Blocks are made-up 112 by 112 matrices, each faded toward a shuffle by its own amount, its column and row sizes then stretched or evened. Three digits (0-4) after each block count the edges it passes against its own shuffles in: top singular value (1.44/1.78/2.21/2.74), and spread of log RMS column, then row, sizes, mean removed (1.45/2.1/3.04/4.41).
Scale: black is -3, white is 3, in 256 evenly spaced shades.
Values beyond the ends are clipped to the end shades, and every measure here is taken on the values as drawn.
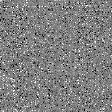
1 2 0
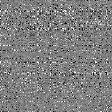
3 2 3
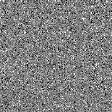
1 2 1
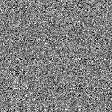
2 0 2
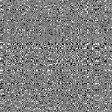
4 2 3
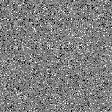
2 0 1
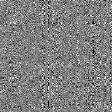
3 3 2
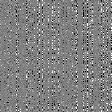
4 4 1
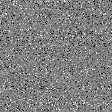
0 0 2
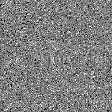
2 1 0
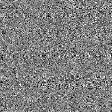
2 1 2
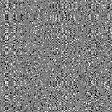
4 2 0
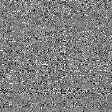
1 1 3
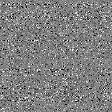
0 1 3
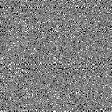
3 0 2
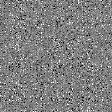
1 2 1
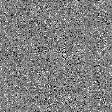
1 2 1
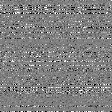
3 0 4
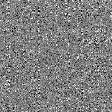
2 2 1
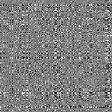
4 3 3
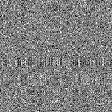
3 0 1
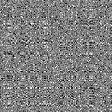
4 1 2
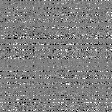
2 2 4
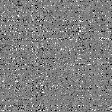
0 2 3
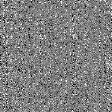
1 3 1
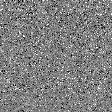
0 0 1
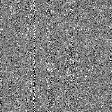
1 3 0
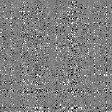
1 3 3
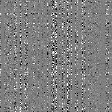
1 4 2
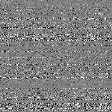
1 1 4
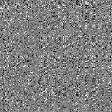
3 2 1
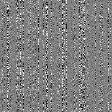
2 4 0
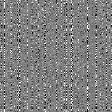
4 4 0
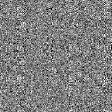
2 2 1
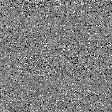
0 1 2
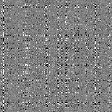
4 3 2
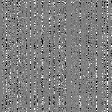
3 4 1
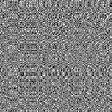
4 1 1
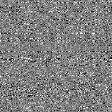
2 1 3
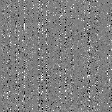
0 3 0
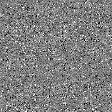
0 1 2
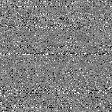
2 0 3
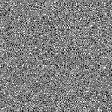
3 0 2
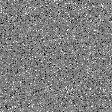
1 0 1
